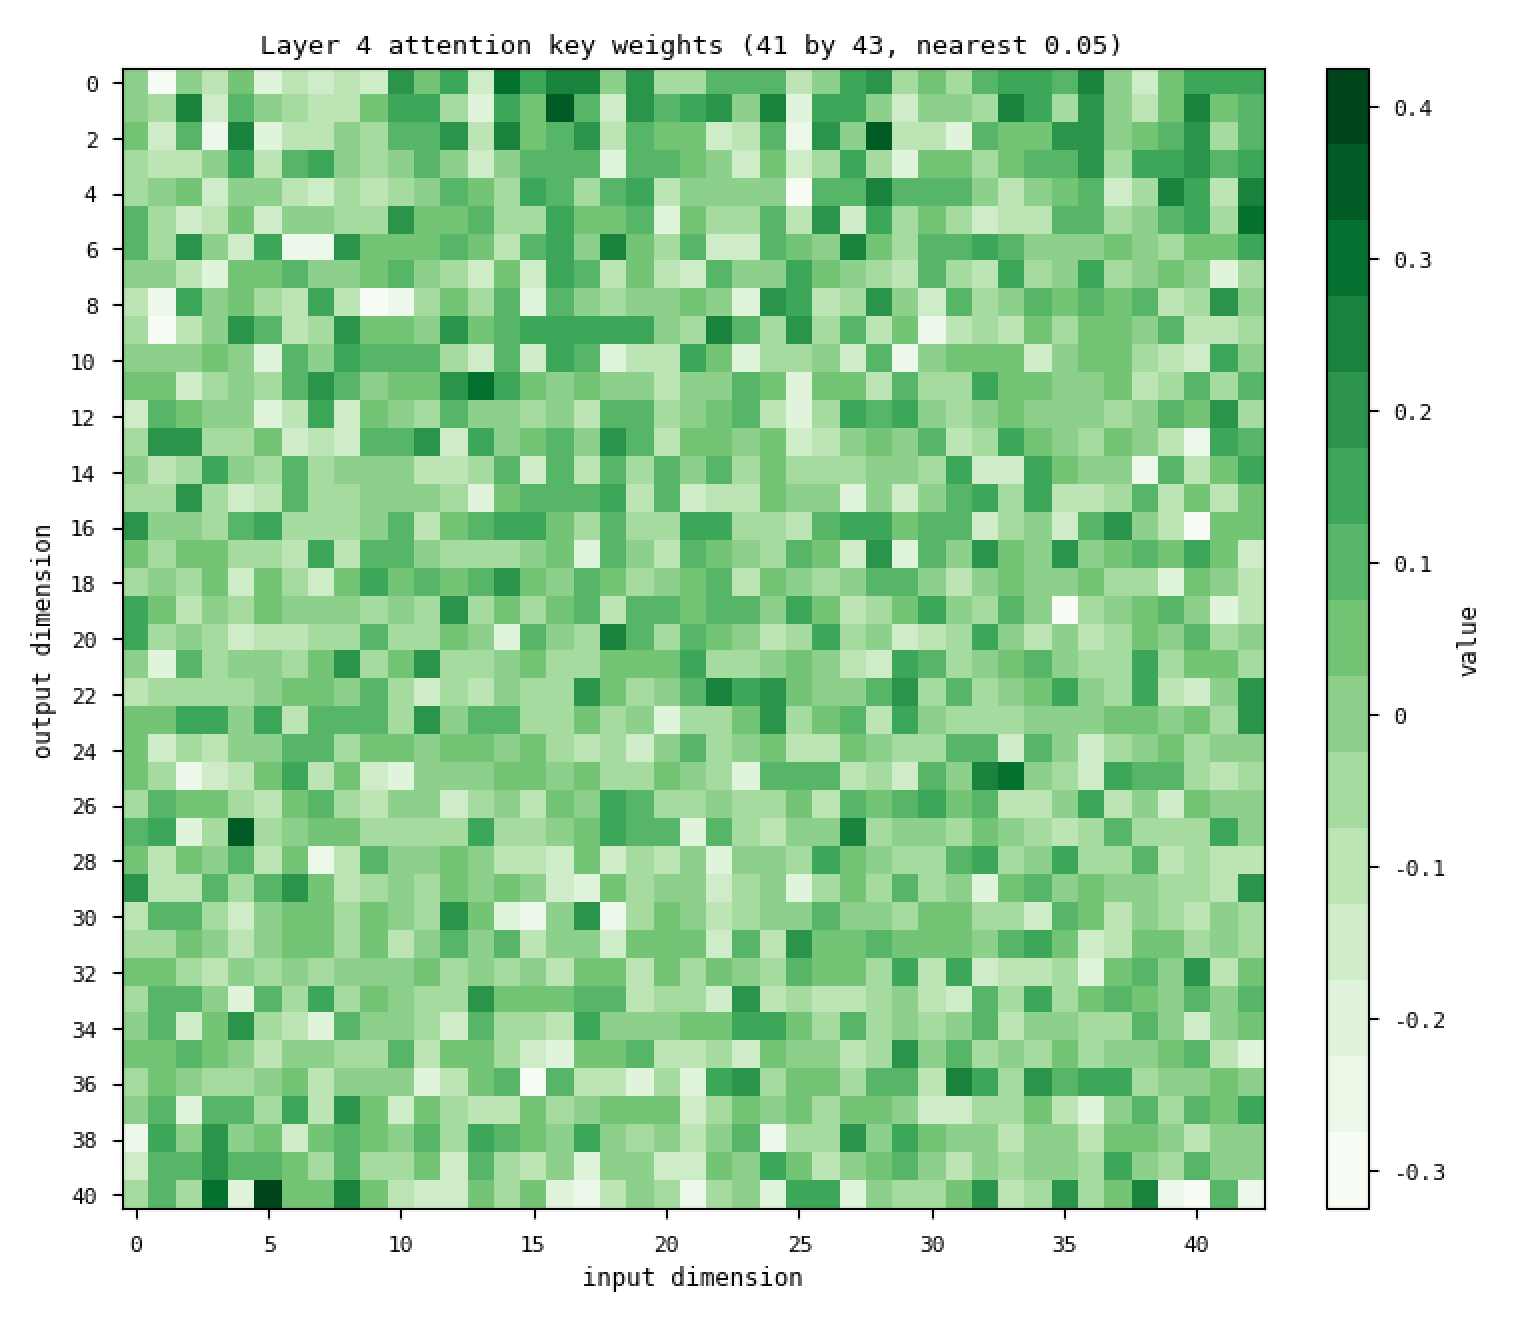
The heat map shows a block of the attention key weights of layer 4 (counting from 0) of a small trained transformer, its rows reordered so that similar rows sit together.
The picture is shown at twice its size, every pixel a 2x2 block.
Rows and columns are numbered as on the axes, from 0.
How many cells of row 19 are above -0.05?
29
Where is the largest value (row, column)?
40, 5
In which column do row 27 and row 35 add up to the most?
4
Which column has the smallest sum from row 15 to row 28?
39
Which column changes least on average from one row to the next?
16
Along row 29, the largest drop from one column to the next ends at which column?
1
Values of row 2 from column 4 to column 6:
0.25 -0.2 -0.1
